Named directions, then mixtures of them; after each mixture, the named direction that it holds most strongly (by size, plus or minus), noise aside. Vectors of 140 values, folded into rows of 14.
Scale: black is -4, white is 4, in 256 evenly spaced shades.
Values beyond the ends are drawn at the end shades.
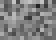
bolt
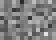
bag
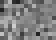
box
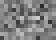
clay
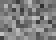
clay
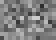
clay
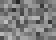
clay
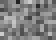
bolt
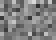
bag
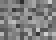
bag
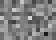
bag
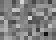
bag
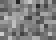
bolt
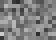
box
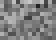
bolt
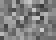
clay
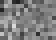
box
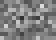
clay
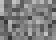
bag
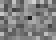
bag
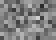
clay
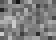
box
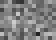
box
